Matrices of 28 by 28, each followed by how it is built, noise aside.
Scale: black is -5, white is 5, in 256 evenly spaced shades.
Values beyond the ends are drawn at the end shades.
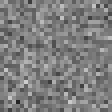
noise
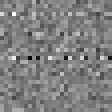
uneven rows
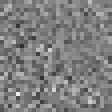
lower triangular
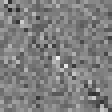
banded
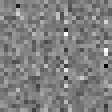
uneven columns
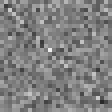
diagonal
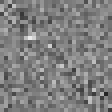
banded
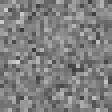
noise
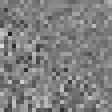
lower triangular
